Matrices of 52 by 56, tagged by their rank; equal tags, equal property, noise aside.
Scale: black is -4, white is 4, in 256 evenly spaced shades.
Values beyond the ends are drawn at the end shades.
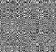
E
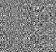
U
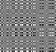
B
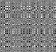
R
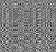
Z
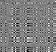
B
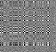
B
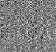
U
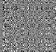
U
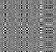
B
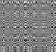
R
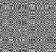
R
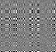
B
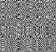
E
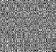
U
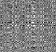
Z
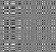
B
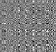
Z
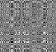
R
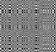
B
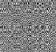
E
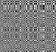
B
